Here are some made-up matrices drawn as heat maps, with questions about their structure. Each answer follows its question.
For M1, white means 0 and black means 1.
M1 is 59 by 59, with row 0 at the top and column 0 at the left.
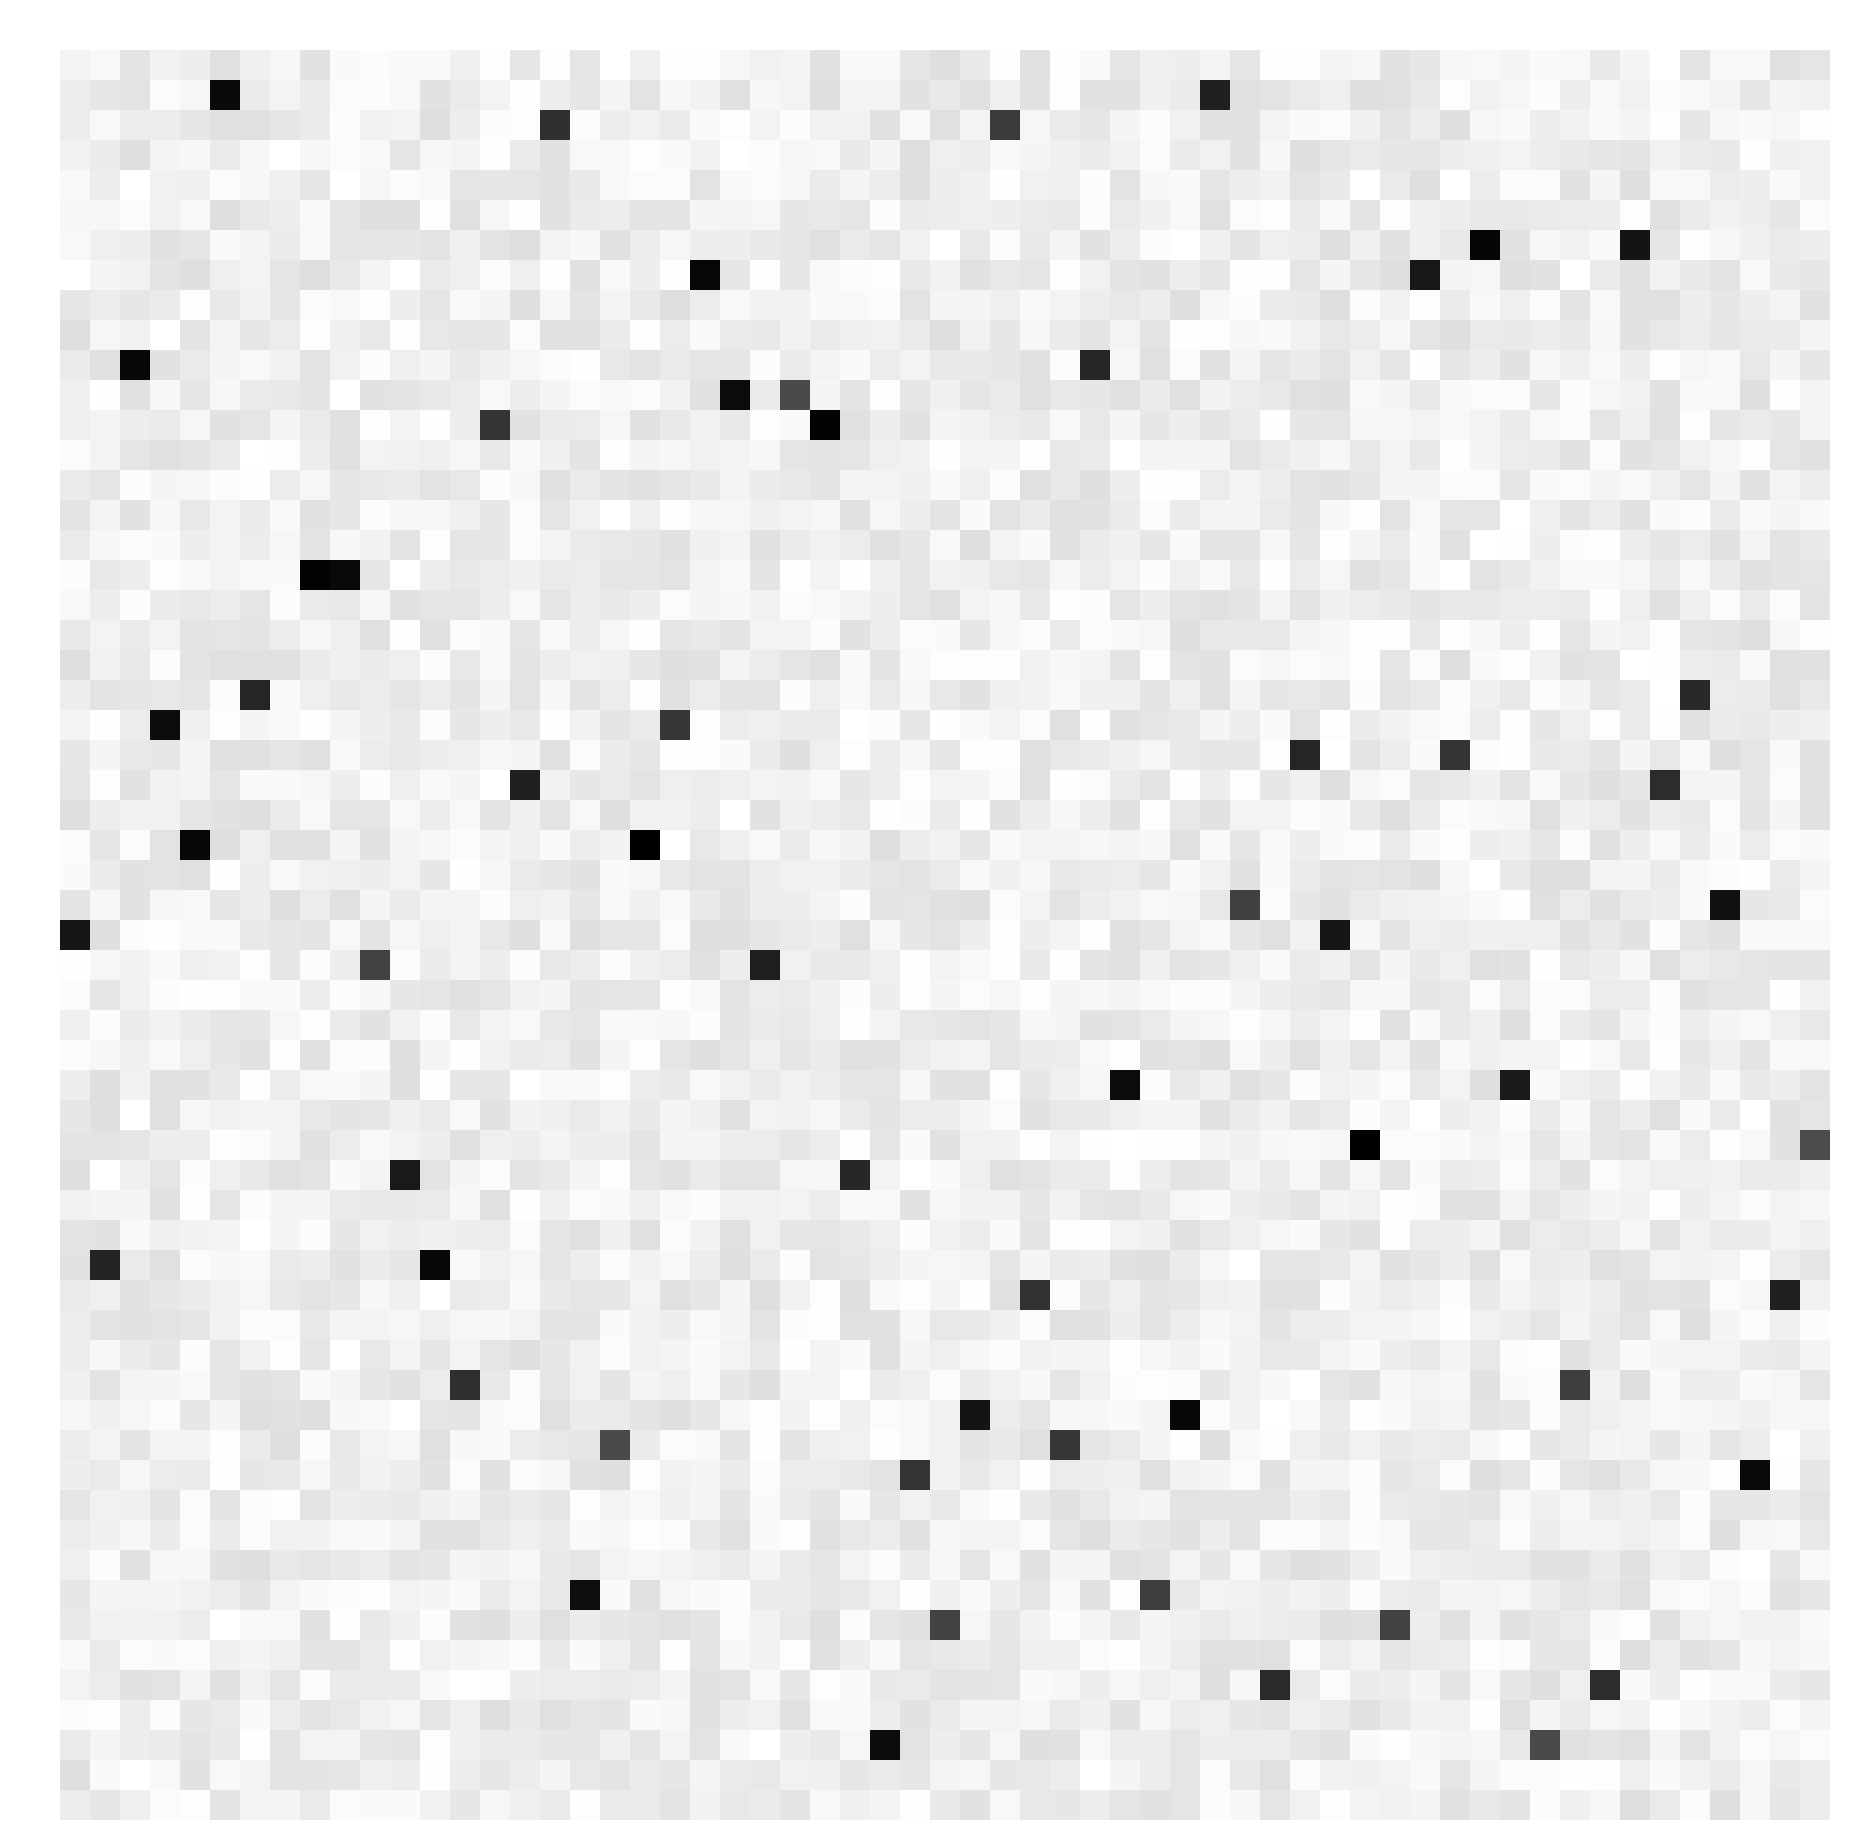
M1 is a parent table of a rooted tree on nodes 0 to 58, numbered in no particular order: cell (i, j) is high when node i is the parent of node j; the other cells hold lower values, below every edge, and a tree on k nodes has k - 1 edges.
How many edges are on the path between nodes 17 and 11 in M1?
7
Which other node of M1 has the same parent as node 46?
41
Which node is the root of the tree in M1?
7
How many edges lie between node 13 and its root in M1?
5
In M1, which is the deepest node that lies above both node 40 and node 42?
21
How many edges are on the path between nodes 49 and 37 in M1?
7
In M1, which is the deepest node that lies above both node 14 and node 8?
54
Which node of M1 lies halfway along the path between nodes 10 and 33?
23
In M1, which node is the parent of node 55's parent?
47
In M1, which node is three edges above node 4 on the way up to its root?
45
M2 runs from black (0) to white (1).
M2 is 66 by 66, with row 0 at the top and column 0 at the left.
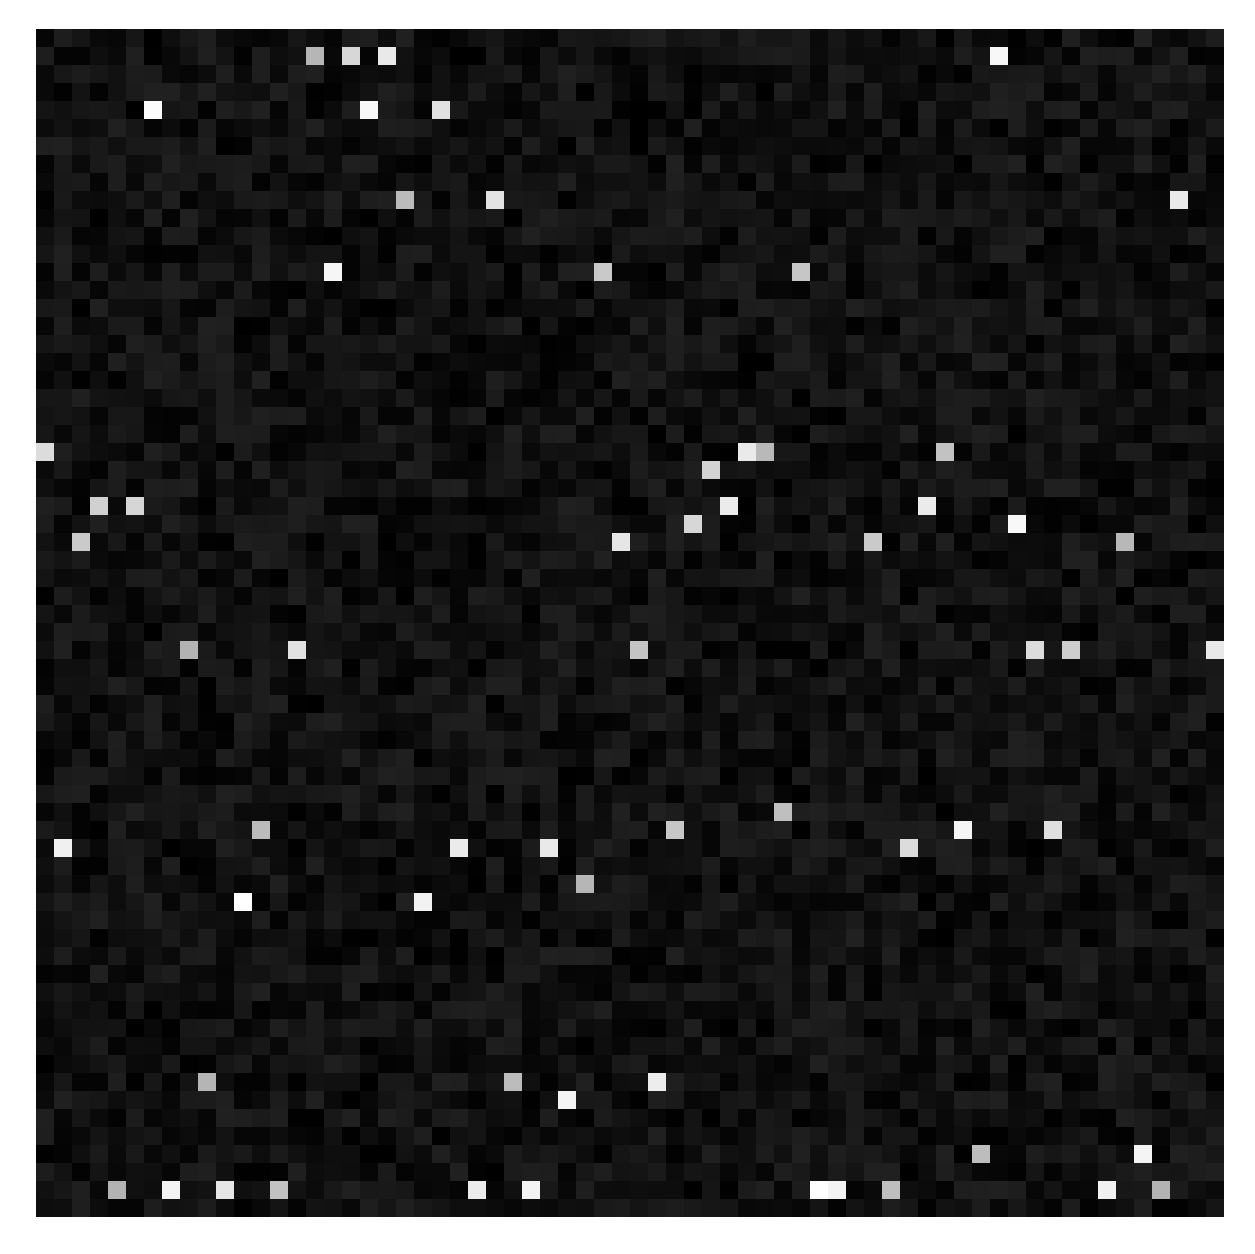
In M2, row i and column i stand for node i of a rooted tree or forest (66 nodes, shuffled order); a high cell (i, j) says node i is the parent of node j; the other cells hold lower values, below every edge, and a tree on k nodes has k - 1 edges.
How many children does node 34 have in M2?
6
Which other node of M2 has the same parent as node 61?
52
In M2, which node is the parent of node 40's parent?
45
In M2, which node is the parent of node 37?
24
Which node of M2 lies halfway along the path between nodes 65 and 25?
58
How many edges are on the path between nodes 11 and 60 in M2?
4
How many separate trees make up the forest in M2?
3
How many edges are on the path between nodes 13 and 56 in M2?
3
